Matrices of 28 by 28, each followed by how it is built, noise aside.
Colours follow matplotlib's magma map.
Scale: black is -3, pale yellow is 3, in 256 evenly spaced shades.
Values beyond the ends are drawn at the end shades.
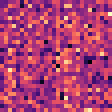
blocks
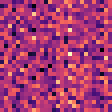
repeating rows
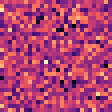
repeating rows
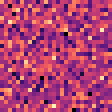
repeating rows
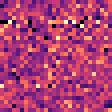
uneven rows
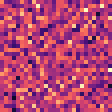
repeating rows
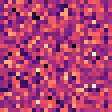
repeating rows
